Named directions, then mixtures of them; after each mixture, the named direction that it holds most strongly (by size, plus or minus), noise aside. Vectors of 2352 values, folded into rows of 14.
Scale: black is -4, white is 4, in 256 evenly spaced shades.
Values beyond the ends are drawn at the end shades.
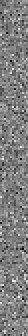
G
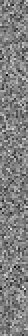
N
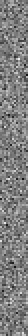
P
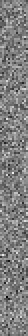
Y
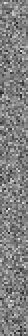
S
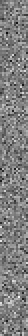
G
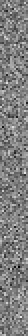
N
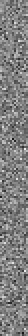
P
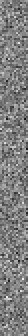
Y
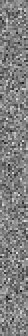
Y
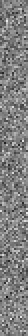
Y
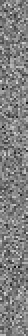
N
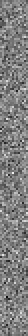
Y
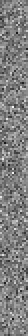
Y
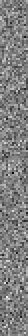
Y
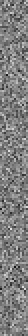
N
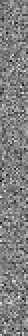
G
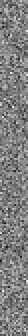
P
